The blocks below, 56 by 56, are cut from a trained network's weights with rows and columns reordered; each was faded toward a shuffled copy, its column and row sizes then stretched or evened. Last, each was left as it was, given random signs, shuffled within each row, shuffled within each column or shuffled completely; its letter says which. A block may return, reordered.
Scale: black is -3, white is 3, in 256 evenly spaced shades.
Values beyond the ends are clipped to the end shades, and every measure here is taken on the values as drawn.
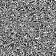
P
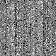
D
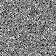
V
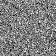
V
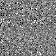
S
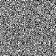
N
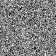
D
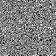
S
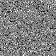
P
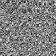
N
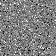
V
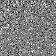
S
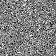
V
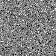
V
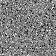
V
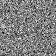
V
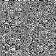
N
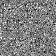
P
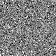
V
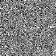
S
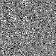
S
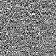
N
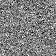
V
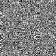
N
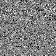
P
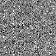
S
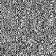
N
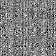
N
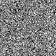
S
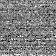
P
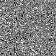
S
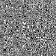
N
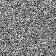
V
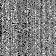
D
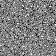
V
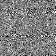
S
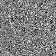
S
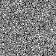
D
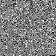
S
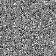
D
